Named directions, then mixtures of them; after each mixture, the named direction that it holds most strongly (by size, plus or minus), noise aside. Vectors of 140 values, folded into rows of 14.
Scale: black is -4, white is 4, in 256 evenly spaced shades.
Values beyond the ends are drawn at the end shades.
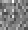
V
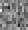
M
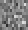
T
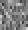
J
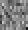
J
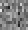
M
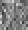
J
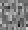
M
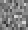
T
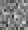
T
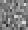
T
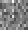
V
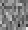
J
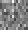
V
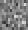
T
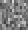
T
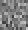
T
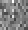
V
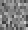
T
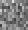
M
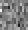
M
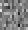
M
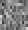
J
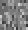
J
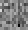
M
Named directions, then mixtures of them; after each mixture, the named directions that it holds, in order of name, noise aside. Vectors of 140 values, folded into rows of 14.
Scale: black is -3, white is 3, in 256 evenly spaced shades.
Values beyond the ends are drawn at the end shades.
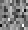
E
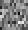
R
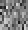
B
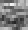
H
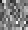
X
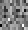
E.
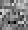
H, R.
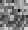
E, H, X.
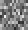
E, R.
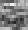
H.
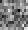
E, H, X.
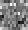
H, R.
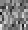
B, E.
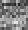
H, X.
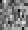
E, R, X.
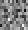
E.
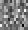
E.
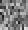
B, H, X.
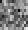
E, H, X.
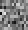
B, H, R.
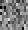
B, E, R.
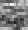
H.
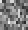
H, R, X.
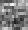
H.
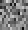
B, E, R.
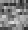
E, H.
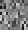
B, R.
